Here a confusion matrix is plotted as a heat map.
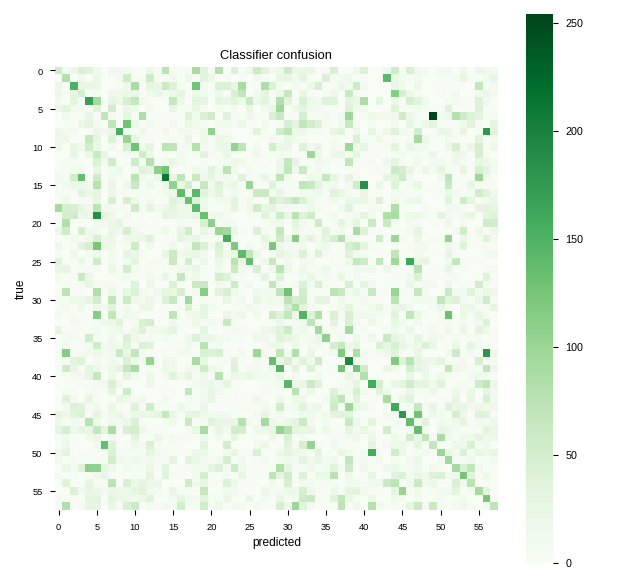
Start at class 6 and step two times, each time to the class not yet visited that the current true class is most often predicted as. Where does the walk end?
33
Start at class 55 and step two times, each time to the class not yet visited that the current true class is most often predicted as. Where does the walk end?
47
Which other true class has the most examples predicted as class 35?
14
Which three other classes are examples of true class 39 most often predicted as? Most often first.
29, 37, 10
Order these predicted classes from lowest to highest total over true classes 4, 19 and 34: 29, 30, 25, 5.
25, 30, 29, 5
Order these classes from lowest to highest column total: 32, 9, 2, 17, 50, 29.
50, 2, 17, 9, 32, 29
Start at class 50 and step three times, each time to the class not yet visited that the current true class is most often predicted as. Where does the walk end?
17
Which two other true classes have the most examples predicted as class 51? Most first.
32, 22
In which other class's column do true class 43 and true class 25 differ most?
46
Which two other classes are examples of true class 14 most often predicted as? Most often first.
3, 55
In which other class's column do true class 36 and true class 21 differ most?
22
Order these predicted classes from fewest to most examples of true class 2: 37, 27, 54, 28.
54, 37, 28, 27
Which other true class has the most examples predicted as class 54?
52
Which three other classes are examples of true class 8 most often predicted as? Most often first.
56, 20, 30
